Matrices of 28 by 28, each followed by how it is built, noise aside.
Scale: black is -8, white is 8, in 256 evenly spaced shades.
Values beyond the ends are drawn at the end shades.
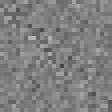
banded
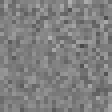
upper triangular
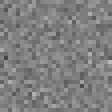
noise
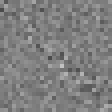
banded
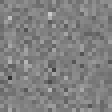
uneven columns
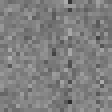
uneven columns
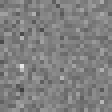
uneven columns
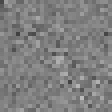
banded
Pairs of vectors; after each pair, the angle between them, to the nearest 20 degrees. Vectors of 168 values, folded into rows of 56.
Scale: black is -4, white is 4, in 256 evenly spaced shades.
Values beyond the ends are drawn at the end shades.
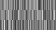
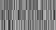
160 degrees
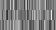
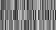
80 degrees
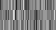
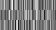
100 degrees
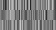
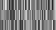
160 degrees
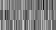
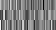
40 degrees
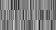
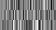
40 degrees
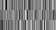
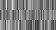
140 degrees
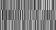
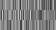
140 degrees
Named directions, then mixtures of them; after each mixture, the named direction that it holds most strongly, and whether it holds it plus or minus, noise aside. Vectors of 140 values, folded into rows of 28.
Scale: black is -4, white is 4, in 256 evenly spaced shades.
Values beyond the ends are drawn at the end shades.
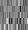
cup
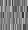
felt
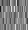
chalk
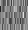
felt, minus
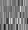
cup, minus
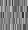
felt, plus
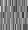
felt, plus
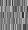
felt, plus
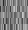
felt, minus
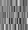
cup, plus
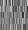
felt, plus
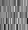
cup, minus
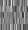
felt, plus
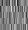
chalk, plus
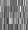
cup, minus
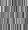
felt, plus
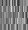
chalk, plus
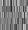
felt, minus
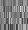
cup, minus
